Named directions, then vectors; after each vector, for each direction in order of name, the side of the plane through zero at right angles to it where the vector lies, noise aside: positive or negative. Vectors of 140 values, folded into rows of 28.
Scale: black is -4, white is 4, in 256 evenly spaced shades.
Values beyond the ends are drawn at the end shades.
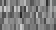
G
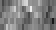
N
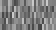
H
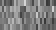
positive, negative, positive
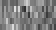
positive, positive, positive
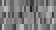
positive, negative, negative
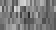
positive, positive, positive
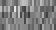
positive, positive, positive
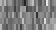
negative, positive, negative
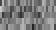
positive, positive, negative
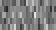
negative, positive, positive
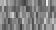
negative, positive, negative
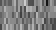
positive, negative, positive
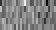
positive, negative, positive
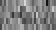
positive, negative, positive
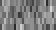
positive, negative, negative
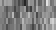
negative, positive, negative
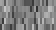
positive, negative, negative
